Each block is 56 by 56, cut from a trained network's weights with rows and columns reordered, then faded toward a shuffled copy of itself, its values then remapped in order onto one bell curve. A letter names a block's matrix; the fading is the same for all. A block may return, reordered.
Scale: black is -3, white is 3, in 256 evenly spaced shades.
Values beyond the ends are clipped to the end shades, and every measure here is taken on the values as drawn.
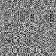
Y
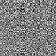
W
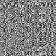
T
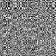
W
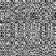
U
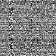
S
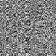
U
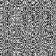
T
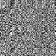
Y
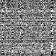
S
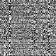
S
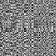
T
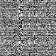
S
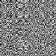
T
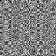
T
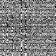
S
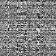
S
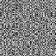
T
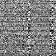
S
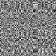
W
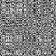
U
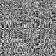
Y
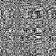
W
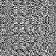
U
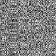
U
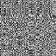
Y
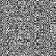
Y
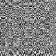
W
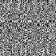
W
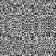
Y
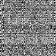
S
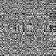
W
